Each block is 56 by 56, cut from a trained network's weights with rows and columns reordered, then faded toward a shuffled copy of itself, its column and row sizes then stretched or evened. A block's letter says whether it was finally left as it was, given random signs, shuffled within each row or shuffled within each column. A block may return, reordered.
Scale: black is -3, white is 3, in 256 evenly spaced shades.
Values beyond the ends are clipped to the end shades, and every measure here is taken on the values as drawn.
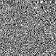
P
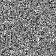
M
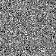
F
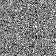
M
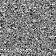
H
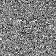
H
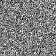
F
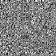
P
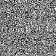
P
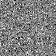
H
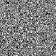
P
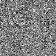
F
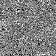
F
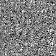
F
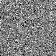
M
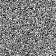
H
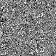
M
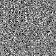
P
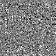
F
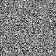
P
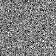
F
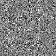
P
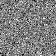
H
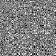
P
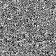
H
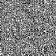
P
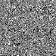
F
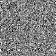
F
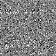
F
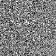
F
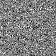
H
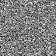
H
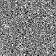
P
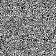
F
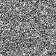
M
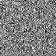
P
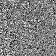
M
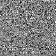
P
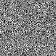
P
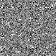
F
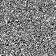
H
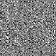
P
